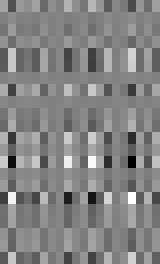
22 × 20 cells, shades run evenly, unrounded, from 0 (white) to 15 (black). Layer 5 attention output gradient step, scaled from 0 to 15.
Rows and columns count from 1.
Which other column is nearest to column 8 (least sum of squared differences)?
15
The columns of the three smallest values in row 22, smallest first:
17, 2, 14
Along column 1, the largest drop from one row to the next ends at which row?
12
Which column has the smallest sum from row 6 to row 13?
9
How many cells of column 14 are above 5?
18
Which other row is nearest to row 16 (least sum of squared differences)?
13
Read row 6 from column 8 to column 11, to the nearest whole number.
7 11 8 6
